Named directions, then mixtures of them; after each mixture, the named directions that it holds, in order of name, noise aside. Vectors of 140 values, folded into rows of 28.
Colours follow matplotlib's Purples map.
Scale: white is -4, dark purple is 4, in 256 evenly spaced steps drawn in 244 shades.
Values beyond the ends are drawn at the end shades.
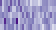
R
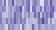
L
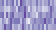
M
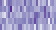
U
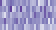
L, R, U.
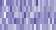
M, U.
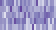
L, M, U.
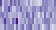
R.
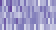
R, U.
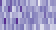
R, U.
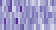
R, U.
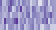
L, R, U.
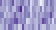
L, M, R.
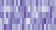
M.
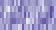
L, M.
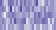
L, M, U.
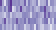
R, U.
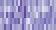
M.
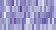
L, M, U.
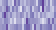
L, M, U.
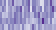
L.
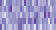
U.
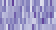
L.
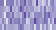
M, U.
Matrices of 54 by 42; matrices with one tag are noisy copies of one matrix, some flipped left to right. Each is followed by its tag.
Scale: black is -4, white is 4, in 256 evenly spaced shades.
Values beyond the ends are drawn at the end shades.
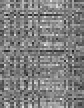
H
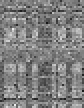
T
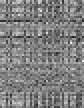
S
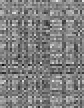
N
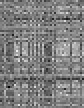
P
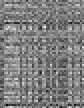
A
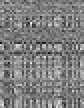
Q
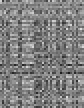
N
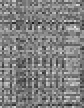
A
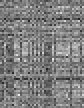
P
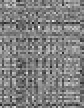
A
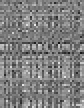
Q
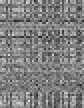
S
